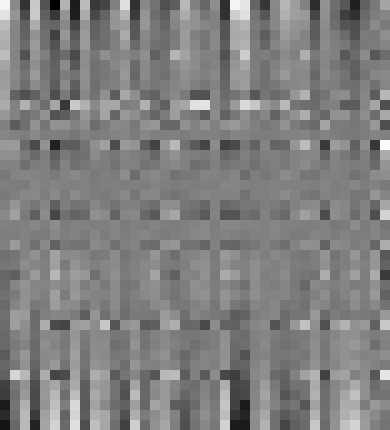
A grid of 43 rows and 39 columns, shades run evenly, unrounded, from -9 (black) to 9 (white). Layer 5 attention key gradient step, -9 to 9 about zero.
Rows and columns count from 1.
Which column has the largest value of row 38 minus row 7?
39
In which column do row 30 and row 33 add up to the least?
7
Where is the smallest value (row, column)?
1, 6
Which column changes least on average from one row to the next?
22
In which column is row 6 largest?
25
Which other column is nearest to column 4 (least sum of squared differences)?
24
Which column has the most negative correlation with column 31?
16
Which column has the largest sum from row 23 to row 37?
8
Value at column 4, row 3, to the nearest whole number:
3
